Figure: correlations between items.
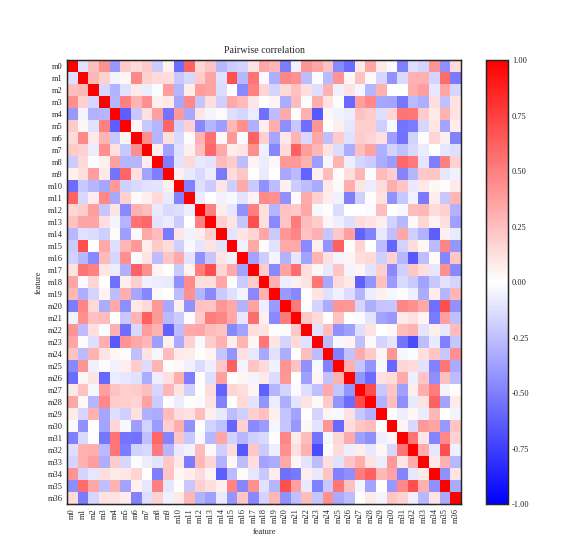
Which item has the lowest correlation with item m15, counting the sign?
m30
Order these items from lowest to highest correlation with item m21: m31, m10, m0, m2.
m10, m0, m31, m2
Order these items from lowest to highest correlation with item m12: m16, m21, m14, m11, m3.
m16, m3, m11, m14, m21
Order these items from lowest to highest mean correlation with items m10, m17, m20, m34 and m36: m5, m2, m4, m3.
m5, m3, m2, m4
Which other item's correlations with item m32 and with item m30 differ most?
m35
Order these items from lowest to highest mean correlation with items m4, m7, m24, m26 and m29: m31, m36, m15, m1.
m15, m1, m36, m31
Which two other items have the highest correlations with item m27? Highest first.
m28, m34
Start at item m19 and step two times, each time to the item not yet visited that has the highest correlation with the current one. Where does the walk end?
m0
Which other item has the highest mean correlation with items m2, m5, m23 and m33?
m9
